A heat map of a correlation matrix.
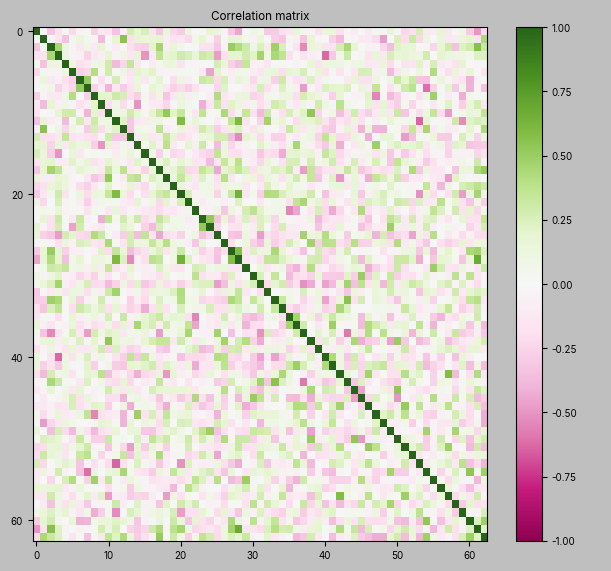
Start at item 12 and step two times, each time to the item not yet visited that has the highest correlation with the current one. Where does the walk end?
62
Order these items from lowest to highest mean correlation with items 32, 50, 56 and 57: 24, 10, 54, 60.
60, 54, 10, 24
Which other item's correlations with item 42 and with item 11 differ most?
53
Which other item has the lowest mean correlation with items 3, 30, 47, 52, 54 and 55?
40
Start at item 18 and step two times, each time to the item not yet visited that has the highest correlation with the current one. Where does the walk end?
38
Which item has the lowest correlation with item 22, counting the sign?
35
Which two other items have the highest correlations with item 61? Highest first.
28, 2
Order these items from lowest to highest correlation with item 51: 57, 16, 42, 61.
16, 61, 42, 57
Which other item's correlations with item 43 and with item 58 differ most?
37
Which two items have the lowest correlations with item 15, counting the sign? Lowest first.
3, 34
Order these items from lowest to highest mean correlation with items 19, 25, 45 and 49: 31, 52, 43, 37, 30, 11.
52, 43, 11, 31, 37, 30
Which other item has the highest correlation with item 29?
55
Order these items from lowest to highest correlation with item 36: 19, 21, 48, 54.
54, 19, 48, 21
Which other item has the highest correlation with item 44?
50
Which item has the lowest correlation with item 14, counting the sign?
9
